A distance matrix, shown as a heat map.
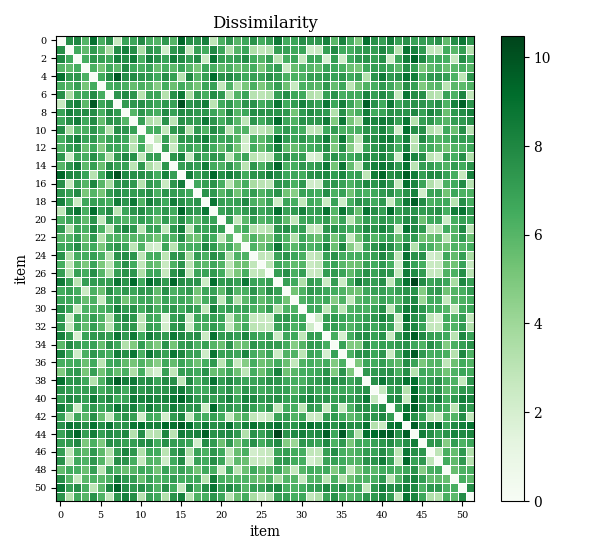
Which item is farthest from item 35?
44
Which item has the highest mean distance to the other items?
43
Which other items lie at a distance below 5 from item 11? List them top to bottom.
9, 12, 14, 23, 37, 44
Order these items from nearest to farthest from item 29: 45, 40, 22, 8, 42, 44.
22, 45, 8, 42, 40, 44
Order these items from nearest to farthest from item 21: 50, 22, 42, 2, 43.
42, 22, 2, 50, 43
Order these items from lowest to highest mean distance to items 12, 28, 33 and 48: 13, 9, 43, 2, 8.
2, 9, 8, 13, 43
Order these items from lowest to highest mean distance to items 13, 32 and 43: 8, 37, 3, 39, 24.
24, 39, 3, 37, 8
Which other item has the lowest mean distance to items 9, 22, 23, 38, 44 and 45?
12
